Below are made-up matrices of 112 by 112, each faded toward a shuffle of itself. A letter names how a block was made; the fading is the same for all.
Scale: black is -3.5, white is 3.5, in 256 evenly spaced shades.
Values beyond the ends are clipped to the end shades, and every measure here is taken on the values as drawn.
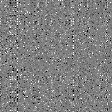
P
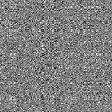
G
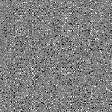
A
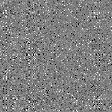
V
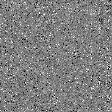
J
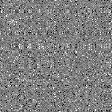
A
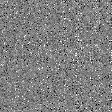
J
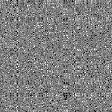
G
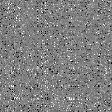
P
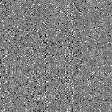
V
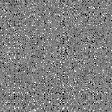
V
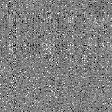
A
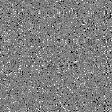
P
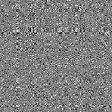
A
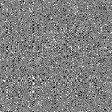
V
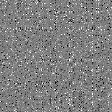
P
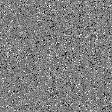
J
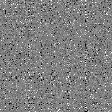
P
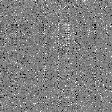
P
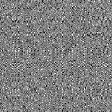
G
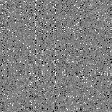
V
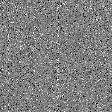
J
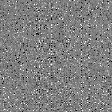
V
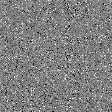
J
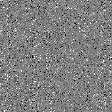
P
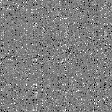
P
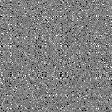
A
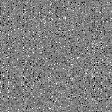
V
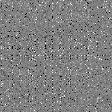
P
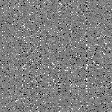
P
